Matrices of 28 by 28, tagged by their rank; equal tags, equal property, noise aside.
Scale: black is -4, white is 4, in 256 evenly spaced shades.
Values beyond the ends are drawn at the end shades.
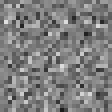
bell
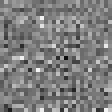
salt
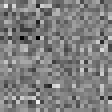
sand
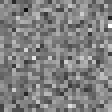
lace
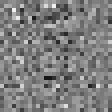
sand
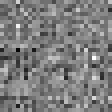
salt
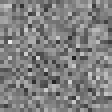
lace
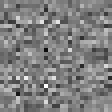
sand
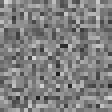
lace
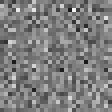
lace
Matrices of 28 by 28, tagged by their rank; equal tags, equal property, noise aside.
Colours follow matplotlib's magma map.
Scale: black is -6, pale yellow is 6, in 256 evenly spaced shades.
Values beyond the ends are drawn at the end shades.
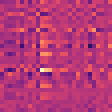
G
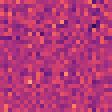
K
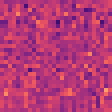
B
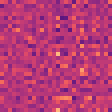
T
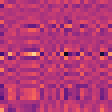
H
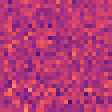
K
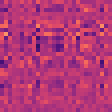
G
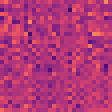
K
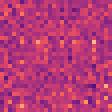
K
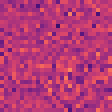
B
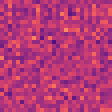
B
